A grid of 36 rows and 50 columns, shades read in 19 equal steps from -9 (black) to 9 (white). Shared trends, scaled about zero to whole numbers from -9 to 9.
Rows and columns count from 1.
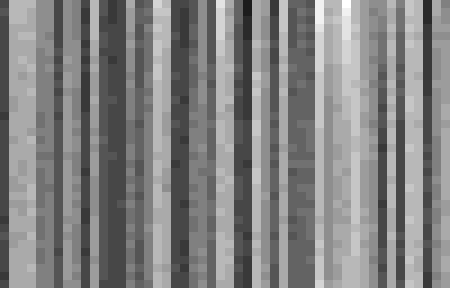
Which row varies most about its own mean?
1
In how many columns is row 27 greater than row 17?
6
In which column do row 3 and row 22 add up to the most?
36
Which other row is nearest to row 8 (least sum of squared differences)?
7
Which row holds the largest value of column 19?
2
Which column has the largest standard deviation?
39
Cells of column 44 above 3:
16
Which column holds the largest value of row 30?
40
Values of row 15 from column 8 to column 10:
2 0 -4
